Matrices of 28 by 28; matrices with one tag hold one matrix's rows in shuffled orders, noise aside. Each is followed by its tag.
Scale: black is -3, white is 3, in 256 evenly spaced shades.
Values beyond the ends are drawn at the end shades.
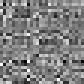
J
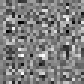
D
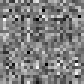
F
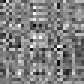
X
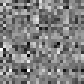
J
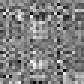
X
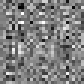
D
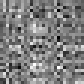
X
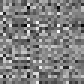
J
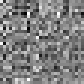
J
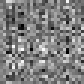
D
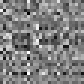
J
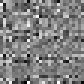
J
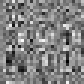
D
